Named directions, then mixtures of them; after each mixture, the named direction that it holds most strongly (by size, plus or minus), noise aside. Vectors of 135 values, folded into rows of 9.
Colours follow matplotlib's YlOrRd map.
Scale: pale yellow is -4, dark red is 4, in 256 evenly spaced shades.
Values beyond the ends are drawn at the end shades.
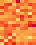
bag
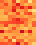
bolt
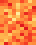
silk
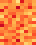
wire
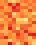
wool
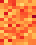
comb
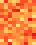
comb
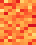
comb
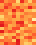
wire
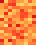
comb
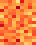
wire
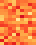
bag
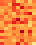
bolt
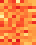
wire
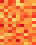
wire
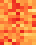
bolt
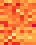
bag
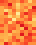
silk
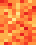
silk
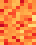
wire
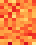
wool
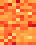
bag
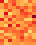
comb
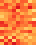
bolt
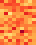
bolt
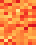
bag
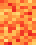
silk
